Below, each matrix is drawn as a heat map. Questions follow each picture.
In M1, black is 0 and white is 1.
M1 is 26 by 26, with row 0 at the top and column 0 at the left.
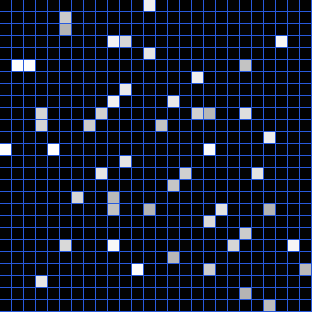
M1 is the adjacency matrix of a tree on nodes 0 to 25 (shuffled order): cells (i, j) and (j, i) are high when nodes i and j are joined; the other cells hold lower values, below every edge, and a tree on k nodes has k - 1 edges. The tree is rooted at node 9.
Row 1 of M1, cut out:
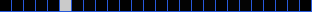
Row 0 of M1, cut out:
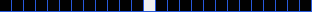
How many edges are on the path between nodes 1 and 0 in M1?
6
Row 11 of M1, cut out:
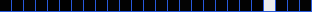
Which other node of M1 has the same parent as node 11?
25
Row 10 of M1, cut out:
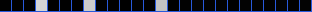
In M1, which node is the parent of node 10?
3
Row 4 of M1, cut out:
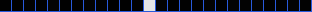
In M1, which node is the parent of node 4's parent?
17
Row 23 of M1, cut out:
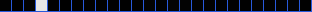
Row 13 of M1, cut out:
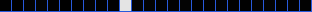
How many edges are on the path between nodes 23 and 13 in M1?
3
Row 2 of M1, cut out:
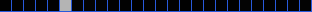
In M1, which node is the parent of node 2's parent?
20
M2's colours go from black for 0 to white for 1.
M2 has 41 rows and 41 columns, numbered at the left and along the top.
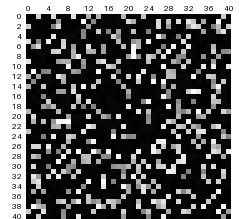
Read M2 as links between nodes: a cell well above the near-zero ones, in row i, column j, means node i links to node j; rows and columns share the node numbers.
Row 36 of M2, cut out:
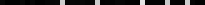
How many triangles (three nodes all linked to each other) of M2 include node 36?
3
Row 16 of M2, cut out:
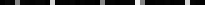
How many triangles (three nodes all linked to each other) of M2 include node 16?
3
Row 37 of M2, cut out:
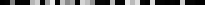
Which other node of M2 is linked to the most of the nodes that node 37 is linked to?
node 27
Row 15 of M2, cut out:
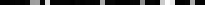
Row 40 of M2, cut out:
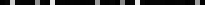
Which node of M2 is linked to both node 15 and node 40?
node 7
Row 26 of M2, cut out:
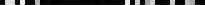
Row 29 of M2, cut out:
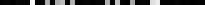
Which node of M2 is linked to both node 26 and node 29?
node 30
